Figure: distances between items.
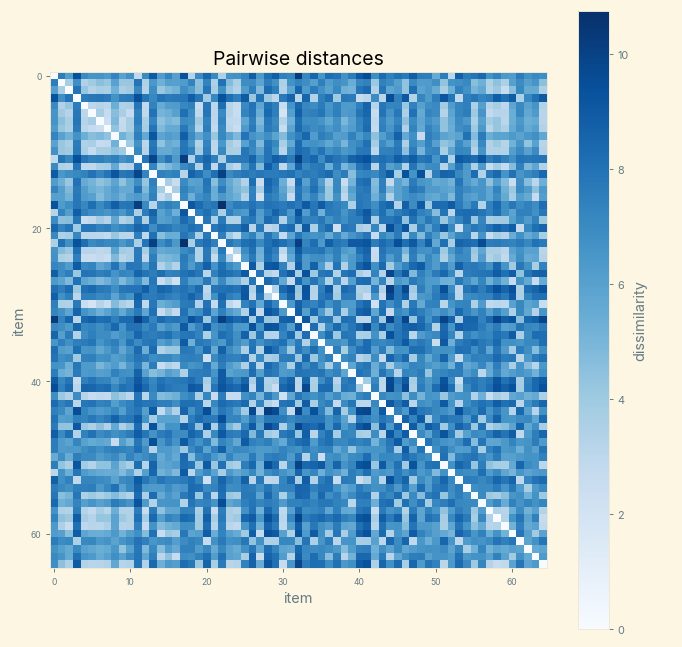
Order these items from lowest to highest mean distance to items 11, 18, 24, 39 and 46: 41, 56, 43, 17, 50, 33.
50, 56, 33, 17, 43, 41
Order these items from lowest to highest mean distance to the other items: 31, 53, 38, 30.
30, 38, 31, 53
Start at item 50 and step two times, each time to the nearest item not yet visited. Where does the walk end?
33
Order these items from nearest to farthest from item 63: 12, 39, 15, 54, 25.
25, 15, 39, 12, 54
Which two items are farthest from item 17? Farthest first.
22, 11
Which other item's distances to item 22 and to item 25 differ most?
36
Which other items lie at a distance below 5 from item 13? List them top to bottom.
17, 39, 45, 49, 56
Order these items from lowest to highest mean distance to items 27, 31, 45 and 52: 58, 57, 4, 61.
57, 4, 61, 58
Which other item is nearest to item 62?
54
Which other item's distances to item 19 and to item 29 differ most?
41
